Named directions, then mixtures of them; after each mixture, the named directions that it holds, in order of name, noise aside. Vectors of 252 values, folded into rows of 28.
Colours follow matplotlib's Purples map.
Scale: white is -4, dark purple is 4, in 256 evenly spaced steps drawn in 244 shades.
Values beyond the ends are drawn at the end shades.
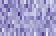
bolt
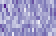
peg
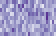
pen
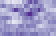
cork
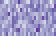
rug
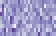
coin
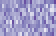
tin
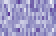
peg, rug.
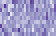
peg, pen, rug.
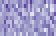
bolt, tin.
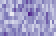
cork, pen.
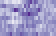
cork.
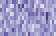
pen.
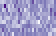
peg.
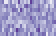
bolt, cork, rug.
